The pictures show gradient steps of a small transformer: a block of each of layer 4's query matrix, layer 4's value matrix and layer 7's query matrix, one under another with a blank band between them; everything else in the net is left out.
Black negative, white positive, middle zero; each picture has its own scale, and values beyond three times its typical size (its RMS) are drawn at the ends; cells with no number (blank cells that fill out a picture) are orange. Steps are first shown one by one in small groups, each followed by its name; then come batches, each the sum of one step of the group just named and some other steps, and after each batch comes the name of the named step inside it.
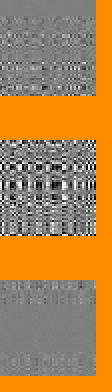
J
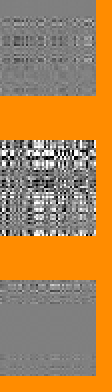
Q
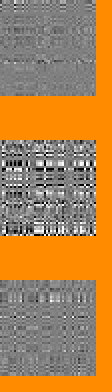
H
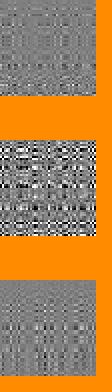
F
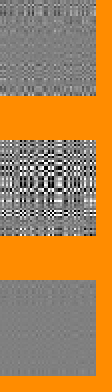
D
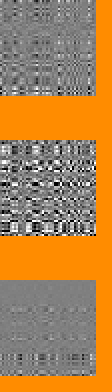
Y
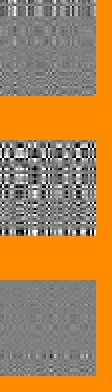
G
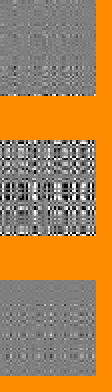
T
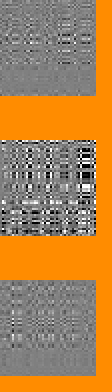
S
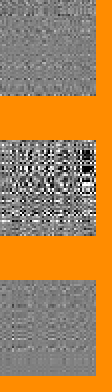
D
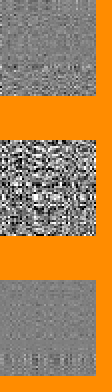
T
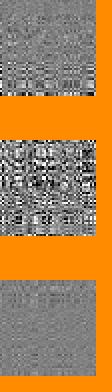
J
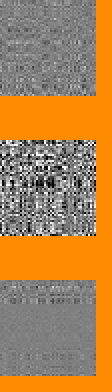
D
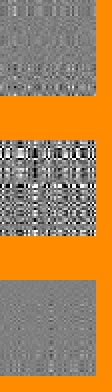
G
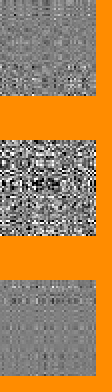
F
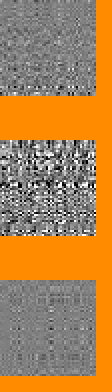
Y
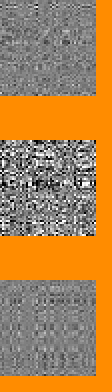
F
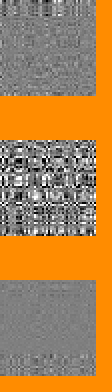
G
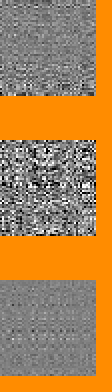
J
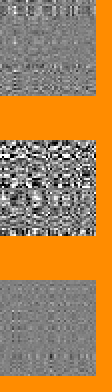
G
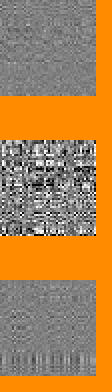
H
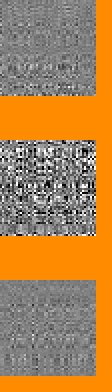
T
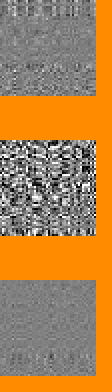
G
